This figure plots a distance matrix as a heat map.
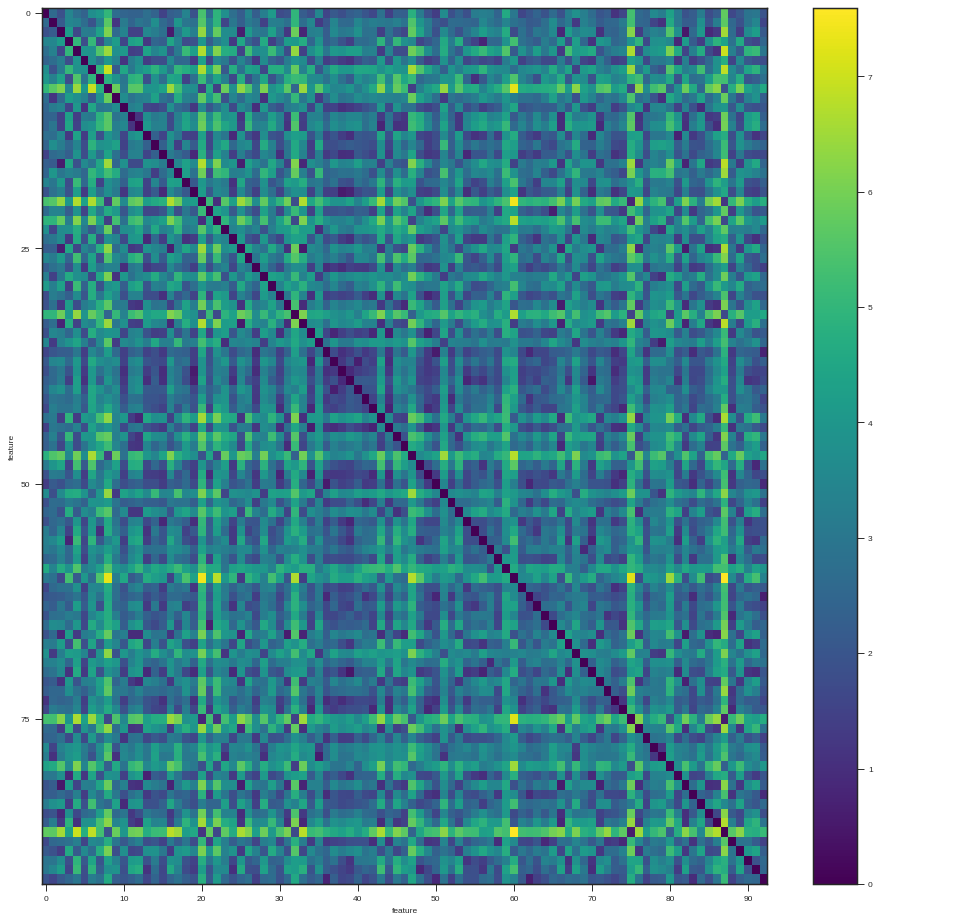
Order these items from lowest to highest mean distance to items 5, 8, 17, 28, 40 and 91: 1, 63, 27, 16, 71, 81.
27, 81, 63, 1, 71, 16
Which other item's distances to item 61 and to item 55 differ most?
7
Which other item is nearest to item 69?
57
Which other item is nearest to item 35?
79
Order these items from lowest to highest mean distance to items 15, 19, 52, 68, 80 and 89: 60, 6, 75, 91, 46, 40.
40, 91, 46, 6, 60, 75
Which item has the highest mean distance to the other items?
87
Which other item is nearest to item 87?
75
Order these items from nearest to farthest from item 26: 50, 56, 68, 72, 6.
56, 50, 72, 68, 6
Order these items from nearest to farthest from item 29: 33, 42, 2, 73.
73, 42, 2, 33
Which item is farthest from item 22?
60
